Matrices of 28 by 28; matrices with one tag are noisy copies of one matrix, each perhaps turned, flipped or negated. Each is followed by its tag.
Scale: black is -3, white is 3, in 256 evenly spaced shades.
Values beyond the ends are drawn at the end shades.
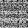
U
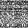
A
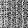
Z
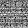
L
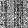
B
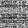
B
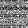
U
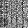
Z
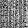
L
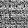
U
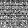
L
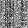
B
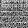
Z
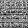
L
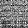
Z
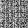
L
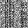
B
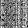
A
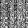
U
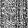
A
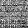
Z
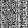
A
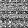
U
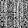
B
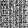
L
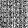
L
